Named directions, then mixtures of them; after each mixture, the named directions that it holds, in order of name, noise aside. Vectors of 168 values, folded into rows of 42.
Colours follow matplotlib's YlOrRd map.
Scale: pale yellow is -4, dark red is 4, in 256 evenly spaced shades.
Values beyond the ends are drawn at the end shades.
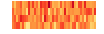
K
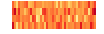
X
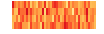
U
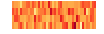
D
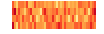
X.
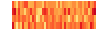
X.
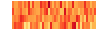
D, K, U.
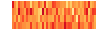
U, X.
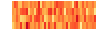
D, K, X.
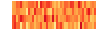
D, K, U.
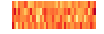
X.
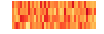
D, K, U.
